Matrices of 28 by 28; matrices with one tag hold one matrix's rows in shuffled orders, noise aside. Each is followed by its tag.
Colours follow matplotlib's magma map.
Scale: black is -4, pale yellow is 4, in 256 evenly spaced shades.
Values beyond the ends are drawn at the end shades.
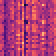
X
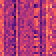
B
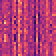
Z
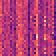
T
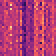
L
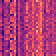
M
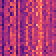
M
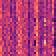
T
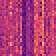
L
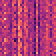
Z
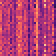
T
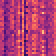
X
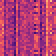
B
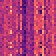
L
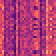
B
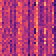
T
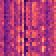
X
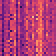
M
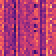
B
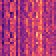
M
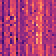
M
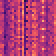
X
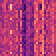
L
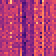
L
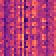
X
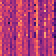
T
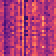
X
